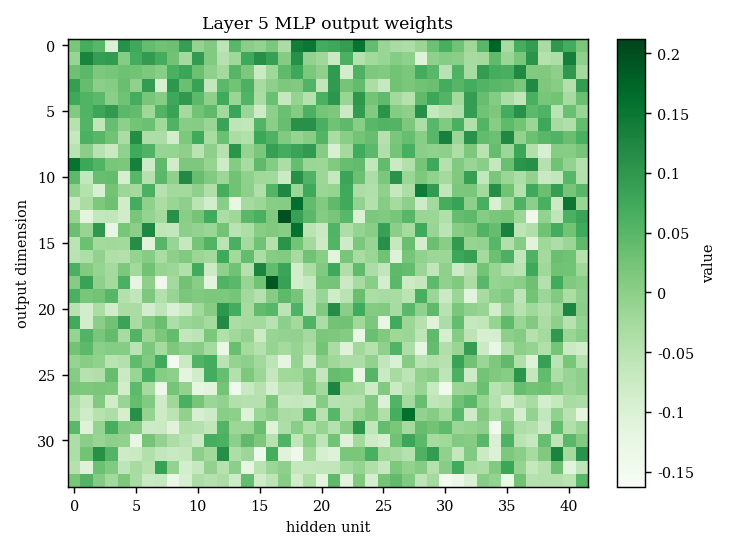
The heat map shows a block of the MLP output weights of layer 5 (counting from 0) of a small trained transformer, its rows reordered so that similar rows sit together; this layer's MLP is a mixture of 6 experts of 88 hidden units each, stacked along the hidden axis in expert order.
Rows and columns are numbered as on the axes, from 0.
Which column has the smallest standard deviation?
24
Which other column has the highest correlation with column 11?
7
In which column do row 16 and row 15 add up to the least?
26
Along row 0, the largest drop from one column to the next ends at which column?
35
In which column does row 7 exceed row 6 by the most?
32
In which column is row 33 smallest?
30
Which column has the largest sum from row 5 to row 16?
18
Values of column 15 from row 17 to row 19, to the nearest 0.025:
0.125 0.025 -0.05
